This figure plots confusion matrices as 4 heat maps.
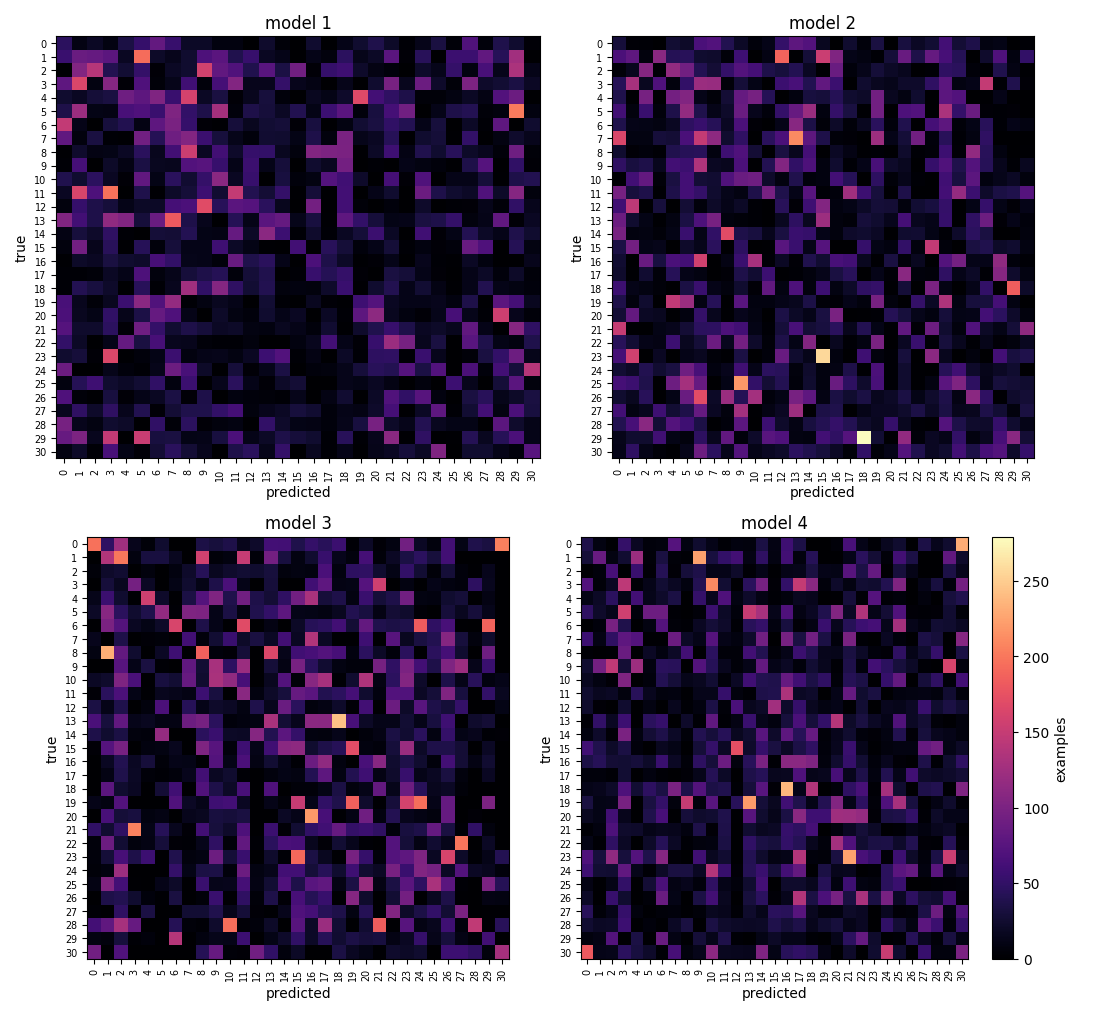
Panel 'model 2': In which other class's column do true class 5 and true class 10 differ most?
14
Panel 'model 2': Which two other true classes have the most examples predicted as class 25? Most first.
11, 16
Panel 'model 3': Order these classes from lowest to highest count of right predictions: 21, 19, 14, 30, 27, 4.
21, 14, 27, 30, 4, 19
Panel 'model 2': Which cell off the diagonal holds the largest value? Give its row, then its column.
29, 18
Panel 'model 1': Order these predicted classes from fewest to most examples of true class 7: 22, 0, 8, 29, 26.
22, 29, 26, 0, 8
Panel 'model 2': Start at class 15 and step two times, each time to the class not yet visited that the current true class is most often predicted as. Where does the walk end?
1
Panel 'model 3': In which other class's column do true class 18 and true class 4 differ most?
16
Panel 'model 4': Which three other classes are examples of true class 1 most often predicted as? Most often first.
9, 4, 29
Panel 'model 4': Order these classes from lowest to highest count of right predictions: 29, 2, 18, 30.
29, 2, 30, 18
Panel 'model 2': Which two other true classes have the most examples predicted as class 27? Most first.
3, 13
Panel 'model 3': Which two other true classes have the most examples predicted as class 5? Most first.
14, 12
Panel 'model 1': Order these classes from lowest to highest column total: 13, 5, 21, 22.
22, 13, 21, 5
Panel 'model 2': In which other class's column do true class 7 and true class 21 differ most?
13
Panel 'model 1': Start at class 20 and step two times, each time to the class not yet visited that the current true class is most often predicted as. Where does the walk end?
0
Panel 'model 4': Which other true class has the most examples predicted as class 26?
24
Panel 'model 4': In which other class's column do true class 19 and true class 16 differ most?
13
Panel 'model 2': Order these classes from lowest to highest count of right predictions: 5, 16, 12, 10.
12, 16, 10, 5
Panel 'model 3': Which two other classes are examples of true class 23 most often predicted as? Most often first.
15, 26
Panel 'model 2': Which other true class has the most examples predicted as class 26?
8
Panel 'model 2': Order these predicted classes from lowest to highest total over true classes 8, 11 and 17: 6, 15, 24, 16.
15, 16, 6, 24
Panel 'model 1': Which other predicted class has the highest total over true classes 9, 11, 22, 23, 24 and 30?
3
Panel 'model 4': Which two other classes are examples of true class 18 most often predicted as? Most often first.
16, 24
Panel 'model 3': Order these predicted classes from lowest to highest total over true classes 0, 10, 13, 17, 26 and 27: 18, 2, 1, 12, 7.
12, 1, 7, 18, 2
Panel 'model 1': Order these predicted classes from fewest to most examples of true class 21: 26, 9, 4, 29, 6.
4, 9, 6, 26, 29
